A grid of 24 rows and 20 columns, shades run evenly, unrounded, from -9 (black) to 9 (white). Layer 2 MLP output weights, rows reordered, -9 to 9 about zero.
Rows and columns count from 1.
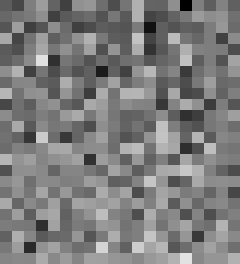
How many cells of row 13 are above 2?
5
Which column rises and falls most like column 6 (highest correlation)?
18
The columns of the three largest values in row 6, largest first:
4, 16, 20
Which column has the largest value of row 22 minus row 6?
13
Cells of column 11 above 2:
3
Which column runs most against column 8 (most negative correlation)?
2
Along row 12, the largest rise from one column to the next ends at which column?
14
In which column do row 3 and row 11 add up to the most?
19
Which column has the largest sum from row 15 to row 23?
9
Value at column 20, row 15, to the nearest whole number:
0
